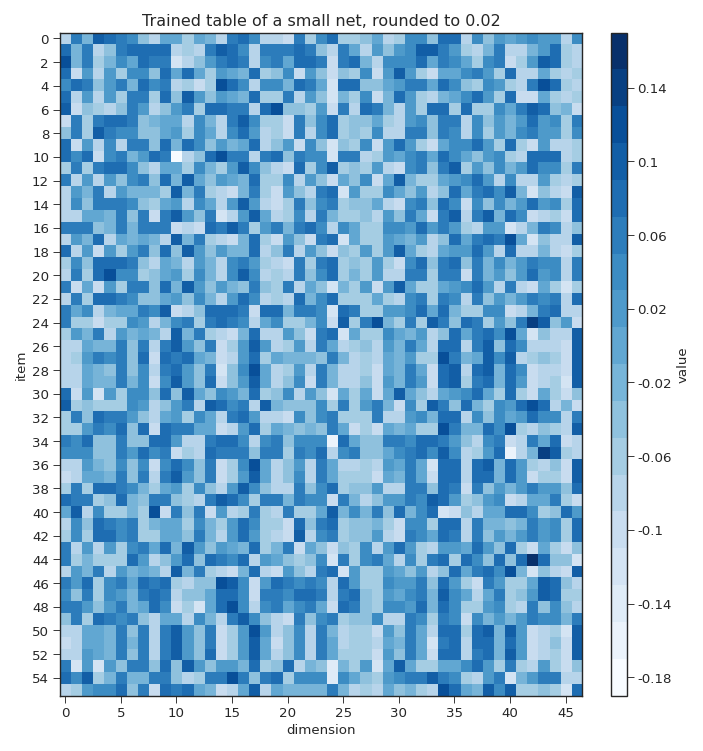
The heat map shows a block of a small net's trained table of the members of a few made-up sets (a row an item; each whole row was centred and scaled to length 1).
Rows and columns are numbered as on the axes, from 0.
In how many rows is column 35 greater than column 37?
31
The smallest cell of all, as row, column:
10, 10
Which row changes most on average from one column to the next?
40
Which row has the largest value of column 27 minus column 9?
6
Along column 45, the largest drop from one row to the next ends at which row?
41
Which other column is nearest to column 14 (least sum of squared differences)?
0
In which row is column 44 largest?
35
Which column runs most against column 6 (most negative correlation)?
38
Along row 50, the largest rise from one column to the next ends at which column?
46
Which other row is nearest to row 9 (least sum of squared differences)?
3
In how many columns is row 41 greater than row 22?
12
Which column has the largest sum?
34
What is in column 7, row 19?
-0.04
